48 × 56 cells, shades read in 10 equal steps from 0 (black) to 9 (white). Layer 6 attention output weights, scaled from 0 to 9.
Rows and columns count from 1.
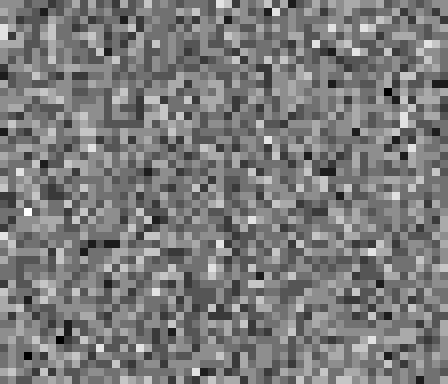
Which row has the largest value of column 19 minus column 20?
28
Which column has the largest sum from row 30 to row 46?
56
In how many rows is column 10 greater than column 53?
17
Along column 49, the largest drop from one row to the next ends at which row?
12
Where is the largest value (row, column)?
27, 4
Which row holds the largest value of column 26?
19
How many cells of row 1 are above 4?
25
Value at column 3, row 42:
6
